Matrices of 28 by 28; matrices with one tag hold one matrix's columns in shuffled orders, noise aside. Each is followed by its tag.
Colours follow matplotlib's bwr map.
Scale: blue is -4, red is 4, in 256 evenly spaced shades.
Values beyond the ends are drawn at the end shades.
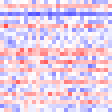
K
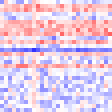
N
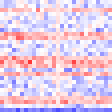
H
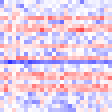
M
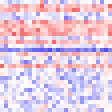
N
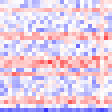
H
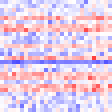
M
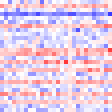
K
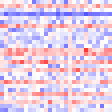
K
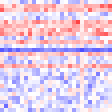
N
